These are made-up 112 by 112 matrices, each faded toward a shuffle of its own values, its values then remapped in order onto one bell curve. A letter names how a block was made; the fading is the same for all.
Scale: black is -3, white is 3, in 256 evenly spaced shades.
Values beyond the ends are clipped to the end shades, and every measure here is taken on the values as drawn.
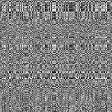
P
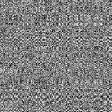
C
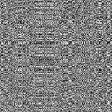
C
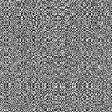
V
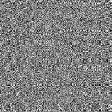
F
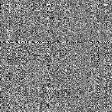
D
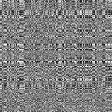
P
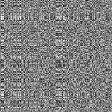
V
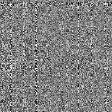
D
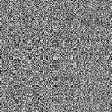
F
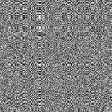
V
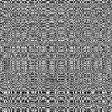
P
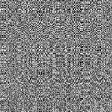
C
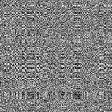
C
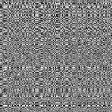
P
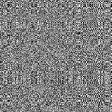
C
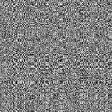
C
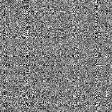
D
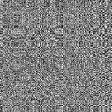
C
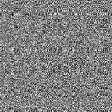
F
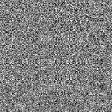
F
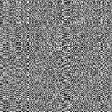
V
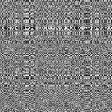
P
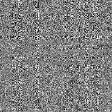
D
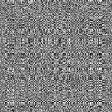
V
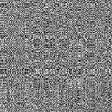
C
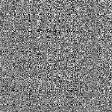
D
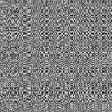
P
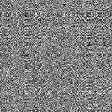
F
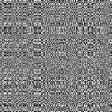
P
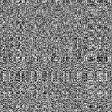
C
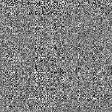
D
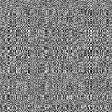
V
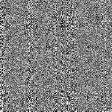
D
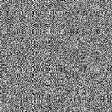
F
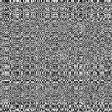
P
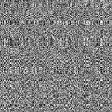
C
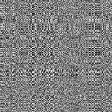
V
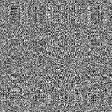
F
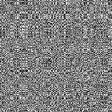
C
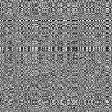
P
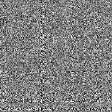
D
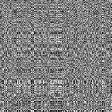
V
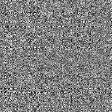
D
